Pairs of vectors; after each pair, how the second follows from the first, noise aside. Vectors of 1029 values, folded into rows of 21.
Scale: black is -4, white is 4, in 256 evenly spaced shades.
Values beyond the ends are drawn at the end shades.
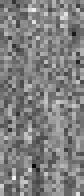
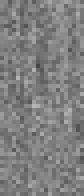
wrapped around, shrunk.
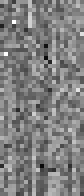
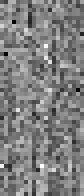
negated.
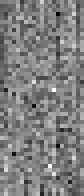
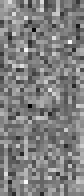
reversed, negated.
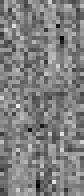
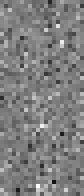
negated, partly zeroed.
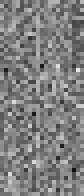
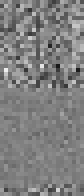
negated, partly zeroed.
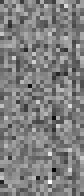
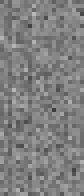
reversed, shrunk.
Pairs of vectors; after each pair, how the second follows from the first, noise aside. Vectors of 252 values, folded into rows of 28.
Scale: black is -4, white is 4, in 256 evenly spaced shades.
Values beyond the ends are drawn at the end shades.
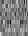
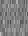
shrunk.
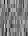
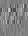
negated, partly zeroed.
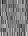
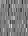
wrapped around, partly zeroed.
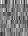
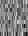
reversed, negated.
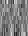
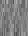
shrunk.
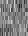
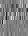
wrapped around, negated, partly zeroed.
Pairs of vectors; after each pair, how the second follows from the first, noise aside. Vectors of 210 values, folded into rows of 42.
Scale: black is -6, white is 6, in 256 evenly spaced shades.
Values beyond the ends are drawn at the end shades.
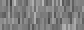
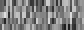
negated, scaled up.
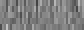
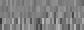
wrapped around, partly zeroed.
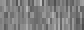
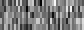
negated, scaled up.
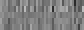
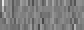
wrapped around, negated, partly zeroed.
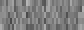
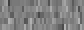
wrapped around, partly zeroed.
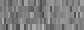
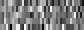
negated, scaled up.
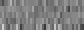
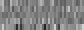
sign-scrambled.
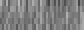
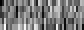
reversed, negated, scaled up.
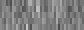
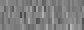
wrapped around, partly zeroed.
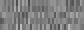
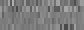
wrapped around, partly zeroed.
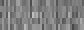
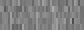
wrapped around, negated, shrunk.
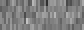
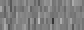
wrapped around, partly zeroed.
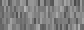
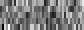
reversed, negated, scaled up.
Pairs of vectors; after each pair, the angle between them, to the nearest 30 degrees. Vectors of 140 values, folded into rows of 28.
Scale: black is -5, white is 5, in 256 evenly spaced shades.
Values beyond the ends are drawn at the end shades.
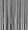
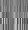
60 degrees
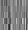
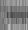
120 degrees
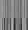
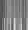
150 degrees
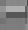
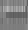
30 degrees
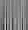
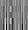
30 degrees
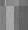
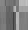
120 degrees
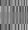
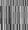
120 degrees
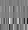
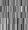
90 degrees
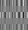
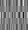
30 degrees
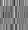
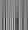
90 degrees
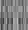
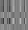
90 degrees
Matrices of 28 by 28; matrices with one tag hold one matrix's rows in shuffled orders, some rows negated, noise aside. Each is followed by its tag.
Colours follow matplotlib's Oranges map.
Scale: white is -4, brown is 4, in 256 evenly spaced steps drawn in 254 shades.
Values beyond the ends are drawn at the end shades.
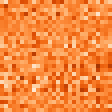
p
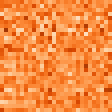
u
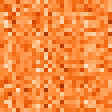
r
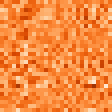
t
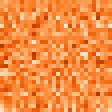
p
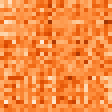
u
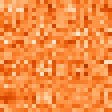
u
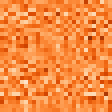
t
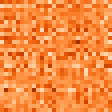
u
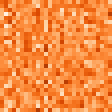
r
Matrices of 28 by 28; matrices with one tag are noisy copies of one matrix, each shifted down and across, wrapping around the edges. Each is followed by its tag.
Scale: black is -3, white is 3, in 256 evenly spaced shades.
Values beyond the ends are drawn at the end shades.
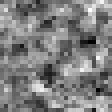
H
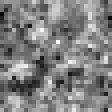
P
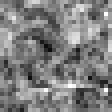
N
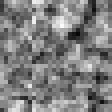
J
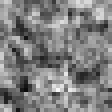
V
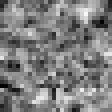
J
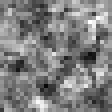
H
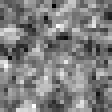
P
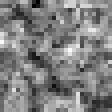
V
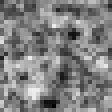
J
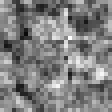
V
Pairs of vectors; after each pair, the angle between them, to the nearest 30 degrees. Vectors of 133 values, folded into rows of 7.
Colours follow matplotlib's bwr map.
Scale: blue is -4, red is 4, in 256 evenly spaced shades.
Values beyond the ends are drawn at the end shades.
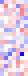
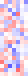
90 degrees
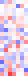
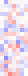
60 degrees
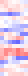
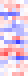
30 degrees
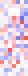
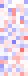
60 degrees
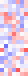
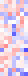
150 degrees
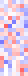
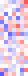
120 degrees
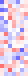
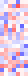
60 degrees
